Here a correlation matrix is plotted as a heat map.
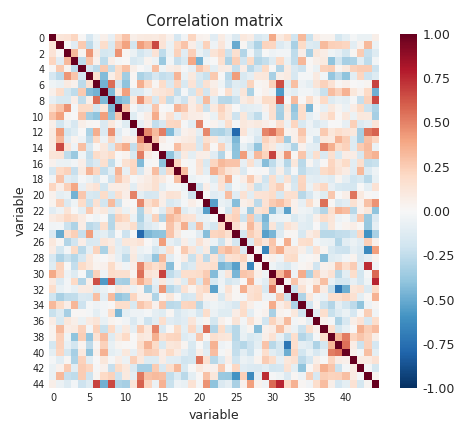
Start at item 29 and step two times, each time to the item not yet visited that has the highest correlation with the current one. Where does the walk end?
12
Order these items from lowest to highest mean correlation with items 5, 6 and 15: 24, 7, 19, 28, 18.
7, 24, 18, 19, 28
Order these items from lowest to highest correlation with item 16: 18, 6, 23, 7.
6, 18, 7, 23
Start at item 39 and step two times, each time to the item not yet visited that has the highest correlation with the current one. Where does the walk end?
38
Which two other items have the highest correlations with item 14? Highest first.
1, 37
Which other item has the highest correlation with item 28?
15
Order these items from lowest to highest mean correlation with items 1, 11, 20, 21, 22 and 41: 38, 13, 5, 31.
5, 31, 13, 38
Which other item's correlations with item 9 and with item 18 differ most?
2
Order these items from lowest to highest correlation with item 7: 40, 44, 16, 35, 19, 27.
44, 27, 19, 35, 16, 40
